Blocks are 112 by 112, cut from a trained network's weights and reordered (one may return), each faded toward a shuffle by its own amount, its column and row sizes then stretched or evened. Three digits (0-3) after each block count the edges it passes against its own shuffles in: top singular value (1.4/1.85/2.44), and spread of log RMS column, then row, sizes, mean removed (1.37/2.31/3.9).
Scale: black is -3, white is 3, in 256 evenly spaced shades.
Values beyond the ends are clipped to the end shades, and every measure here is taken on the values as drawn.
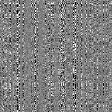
3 3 1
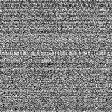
3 0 1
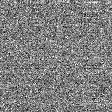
1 0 0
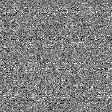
1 0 2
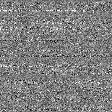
1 0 2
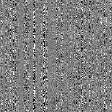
0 3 1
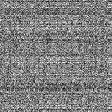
3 1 1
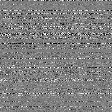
1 0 3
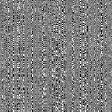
3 3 0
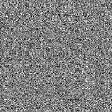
2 0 2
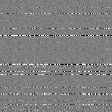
3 0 3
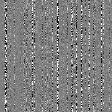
1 3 0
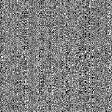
2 2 1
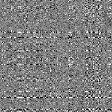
3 2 2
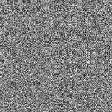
2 1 1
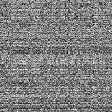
3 1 1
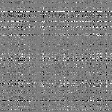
2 2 3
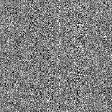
1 2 0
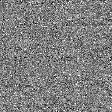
0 1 1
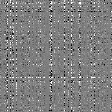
2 3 2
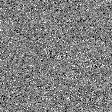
0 0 1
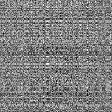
3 2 0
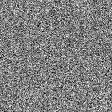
1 0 0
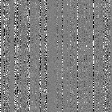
1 3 0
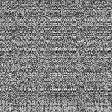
3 1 1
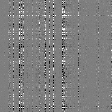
3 3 1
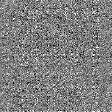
1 2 1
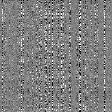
2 3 0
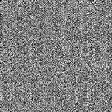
2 1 1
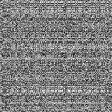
3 1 1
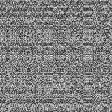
3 0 0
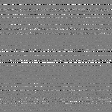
3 0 3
